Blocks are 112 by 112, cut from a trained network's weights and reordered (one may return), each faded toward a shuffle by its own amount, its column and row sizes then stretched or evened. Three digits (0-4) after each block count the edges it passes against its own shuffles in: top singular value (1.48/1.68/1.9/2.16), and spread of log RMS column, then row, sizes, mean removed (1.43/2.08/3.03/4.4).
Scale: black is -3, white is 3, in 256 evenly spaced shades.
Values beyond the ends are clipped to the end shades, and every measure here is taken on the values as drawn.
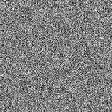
3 0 0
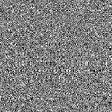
3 1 1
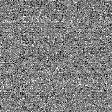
1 1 0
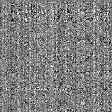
3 1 2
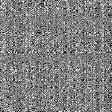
2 1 3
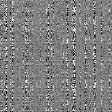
3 4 0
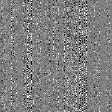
1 4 0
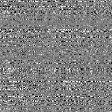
4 1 4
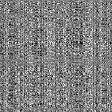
4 0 3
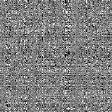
3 3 1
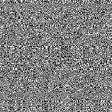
4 0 3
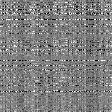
4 0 4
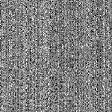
3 2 0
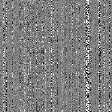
2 4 1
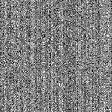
3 1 1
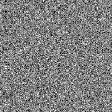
3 1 1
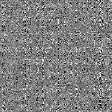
1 3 1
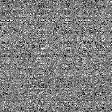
2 2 1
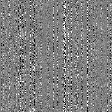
2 4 0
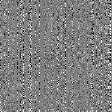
2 4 1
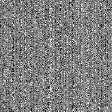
2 3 0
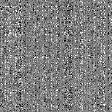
2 3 2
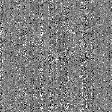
0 3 1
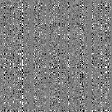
3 4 2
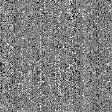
1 3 1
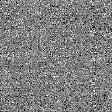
0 2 1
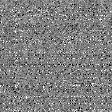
0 1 3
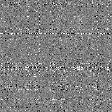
2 2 3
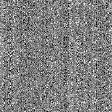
1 2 0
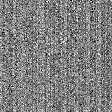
3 0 1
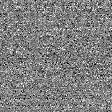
1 0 1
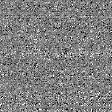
0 2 2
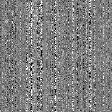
2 4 0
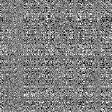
4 3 2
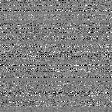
0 1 4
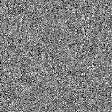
1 1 0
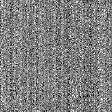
2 2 1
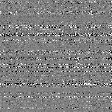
1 1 4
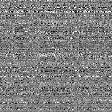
3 0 3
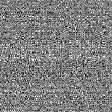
3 0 2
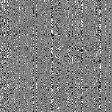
1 4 2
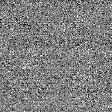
0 1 1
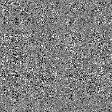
1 2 2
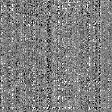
3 3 2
